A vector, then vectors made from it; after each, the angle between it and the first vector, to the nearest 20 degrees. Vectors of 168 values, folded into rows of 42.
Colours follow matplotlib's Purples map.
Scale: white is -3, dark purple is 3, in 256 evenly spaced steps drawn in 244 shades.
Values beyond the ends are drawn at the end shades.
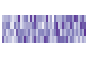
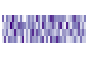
120 degrees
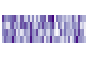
140 degrees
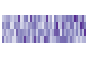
20 degrees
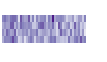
160 degrees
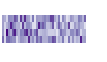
120 degrees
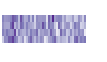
160 degrees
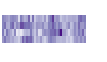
120 degrees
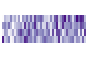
60 degrees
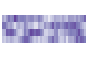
100 degrees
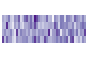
40 degrees
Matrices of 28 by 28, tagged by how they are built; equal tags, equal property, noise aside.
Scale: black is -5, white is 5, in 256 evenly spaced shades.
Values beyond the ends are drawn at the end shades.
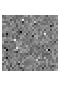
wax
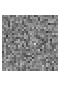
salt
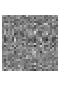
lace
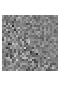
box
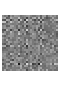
lace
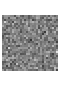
salt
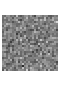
salt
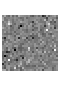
wax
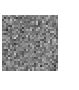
salt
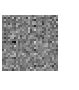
lace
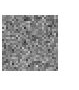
salt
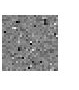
wax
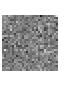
lace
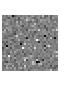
wax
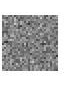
salt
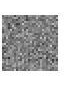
salt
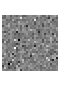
wax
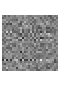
lace
